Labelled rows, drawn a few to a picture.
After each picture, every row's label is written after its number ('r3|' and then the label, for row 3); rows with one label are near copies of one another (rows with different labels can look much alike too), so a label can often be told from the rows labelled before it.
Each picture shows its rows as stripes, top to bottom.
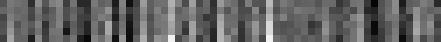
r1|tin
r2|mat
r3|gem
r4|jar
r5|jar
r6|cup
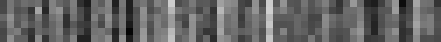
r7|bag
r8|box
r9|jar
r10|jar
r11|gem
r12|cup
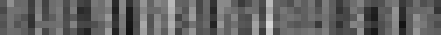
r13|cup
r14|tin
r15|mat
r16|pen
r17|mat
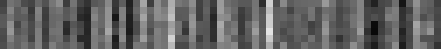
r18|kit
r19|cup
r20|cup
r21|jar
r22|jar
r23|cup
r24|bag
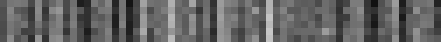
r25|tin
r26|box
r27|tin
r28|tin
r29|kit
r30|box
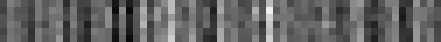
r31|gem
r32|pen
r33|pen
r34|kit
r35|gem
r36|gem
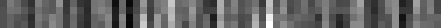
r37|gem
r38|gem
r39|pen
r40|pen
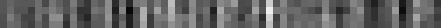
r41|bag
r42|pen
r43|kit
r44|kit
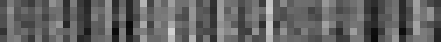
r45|kit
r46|jar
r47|jar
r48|kit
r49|bag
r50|tin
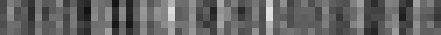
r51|gem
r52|cup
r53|cup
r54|gem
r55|mat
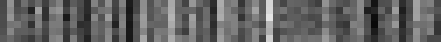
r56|jar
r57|box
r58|jar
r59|tin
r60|jar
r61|kit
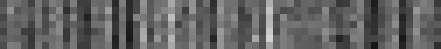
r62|tin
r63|jar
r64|bag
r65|mat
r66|kit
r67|pen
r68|tin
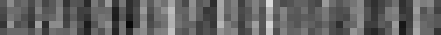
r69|jar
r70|gem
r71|gem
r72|box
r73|bag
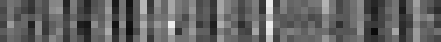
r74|kit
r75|kit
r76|jar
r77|cup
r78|mat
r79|kit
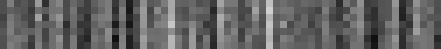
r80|box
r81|pen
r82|box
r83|gem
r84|jar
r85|tin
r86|tin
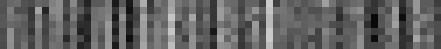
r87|kit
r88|box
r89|tin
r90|mat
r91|cup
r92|jar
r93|cup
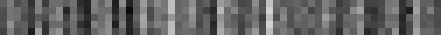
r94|cup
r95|gem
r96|kit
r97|cup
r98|box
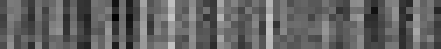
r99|gem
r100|tin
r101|gem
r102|kit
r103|kit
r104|jar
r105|cup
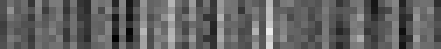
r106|tin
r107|jar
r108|gem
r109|pen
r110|pen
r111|gem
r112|pen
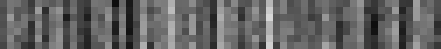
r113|gem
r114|box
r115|jar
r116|tin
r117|tin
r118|box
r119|kit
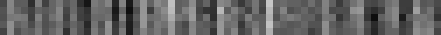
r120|cup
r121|gem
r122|tin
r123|jar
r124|jar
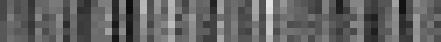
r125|pen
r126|pen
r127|mat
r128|gem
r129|mat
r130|gem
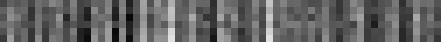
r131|pen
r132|cup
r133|gem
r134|mat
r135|cup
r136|cup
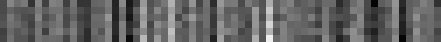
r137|tin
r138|pen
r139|mat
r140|pen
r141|bag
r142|pen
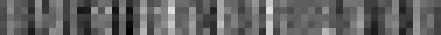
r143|box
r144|cup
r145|gem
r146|gem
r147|kit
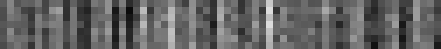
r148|jar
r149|kit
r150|gem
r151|pen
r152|cup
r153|bag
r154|tin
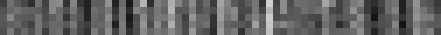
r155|kit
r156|bag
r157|jar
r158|pen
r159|jar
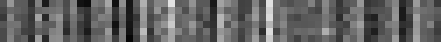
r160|cup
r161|pen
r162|box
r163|gem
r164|kit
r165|box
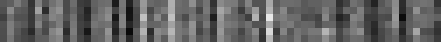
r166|tin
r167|box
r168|pen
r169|tin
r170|kit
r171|kit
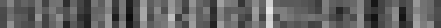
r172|jar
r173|pen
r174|mat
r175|jar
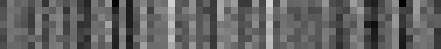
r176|bag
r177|gem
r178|box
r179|mat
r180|tin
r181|bag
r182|tin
